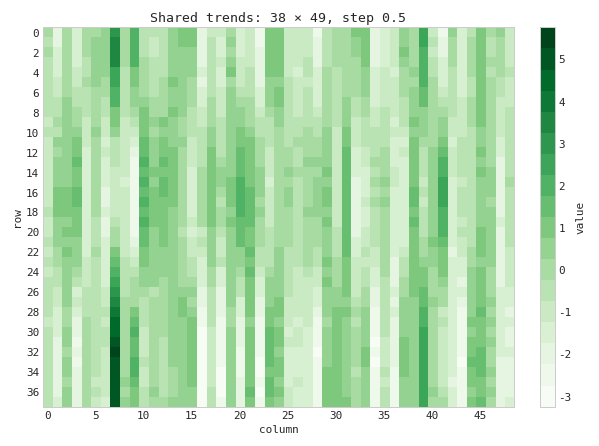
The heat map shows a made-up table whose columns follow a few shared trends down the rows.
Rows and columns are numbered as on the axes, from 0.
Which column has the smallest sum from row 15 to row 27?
47
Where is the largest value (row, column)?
32, 7
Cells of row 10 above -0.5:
23
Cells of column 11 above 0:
17
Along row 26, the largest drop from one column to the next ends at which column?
8
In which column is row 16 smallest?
9
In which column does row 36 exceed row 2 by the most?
21
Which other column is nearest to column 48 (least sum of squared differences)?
26
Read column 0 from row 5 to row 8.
-0.5 -0.5 -0.5 -0.5
